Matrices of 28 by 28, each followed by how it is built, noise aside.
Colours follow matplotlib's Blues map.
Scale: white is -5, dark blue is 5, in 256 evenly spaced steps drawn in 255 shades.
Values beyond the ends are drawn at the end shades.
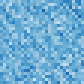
Toeplitz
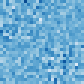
block diagonal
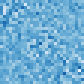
block diagonal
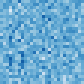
uneven columns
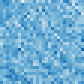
Toeplitz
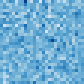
low rank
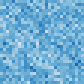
Toeplitz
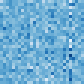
uneven columns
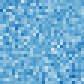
block diagonal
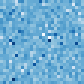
sparse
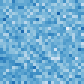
Toeplitz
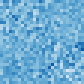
block diagonal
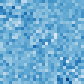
block diagonal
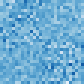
block diagonal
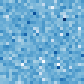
sparse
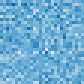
low rank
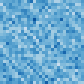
Toeplitz
